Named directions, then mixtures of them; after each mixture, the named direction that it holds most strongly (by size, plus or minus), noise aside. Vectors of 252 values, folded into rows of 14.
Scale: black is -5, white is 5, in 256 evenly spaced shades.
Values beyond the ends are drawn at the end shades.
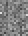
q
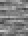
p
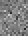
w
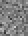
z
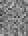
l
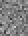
z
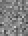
z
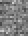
p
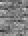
p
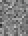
l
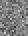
z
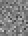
z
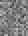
l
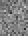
w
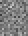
l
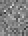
w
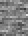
p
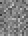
l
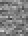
p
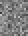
q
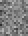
l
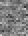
p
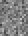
z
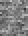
p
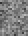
l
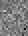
w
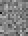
q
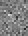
w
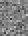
q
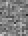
q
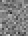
w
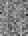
q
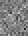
w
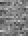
p
